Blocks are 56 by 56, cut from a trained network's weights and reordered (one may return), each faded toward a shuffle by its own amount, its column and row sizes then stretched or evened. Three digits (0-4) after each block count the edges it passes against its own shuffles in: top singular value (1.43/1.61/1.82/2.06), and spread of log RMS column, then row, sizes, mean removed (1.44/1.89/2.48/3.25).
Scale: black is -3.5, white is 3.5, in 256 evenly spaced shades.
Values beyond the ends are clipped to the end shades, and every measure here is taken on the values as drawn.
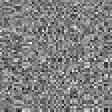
4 0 1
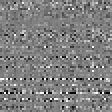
4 1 4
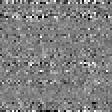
0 1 4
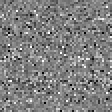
1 0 2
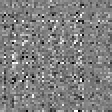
0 3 3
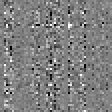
2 4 2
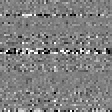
3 0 4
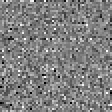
0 1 2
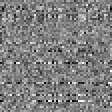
4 0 3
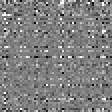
0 3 4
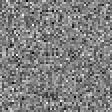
2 0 0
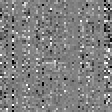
1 4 0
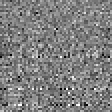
2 1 2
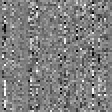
1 4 0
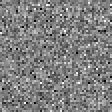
1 0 1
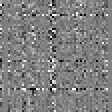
4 4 2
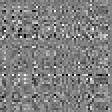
4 3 3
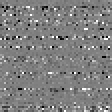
0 0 4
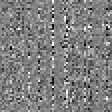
0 4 1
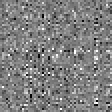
3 3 1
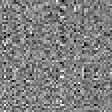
4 2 0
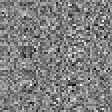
3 1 1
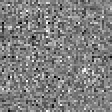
0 2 2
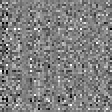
3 3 2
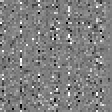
0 3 0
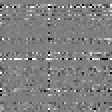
3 1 4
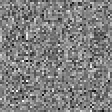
1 2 0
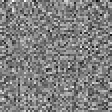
3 0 0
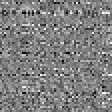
4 1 3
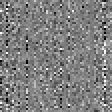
1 4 0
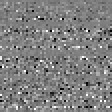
0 0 4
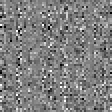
0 4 1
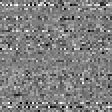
0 0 4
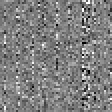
0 4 0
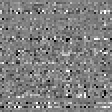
1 2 4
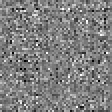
0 2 2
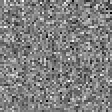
1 1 1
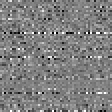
4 1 4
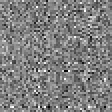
3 2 1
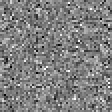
2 1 0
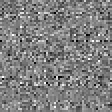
2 0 3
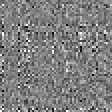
4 3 2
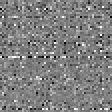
1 1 3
